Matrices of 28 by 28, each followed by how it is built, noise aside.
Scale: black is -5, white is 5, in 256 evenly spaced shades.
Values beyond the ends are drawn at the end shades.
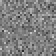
noise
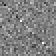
diagonal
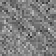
Toeplitz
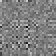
low rank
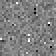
sparse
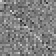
diagonal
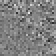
upper triangular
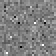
sparse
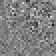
upper triangular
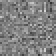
low rank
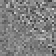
upper triangular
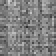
blocks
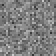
blocks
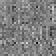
low rank
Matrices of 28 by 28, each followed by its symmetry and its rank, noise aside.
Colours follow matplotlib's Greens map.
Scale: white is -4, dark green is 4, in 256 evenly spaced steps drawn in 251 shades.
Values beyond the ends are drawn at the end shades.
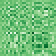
no symmetry, rank three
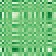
symmetric, rank one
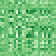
no symmetry, rank three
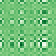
symmetric, rank one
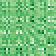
antisymmetric, rank two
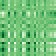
no symmetry, rank one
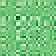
symmetric, rank two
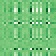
no symmetry, rank one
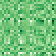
antisymmetric, rank two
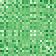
symmetric, rank three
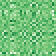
symmetric, rank three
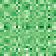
no symmetry, rank three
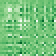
symmetric, rank two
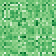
symmetric, rank three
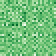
no symmetry, rank three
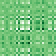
symmetric, rank one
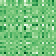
no symmetry, rank two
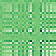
symmetric, rank one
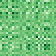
symmetric, rank two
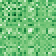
symmetric, rank three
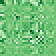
symmetric, rank three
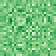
symmetric, rank three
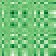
symmetric, rank one
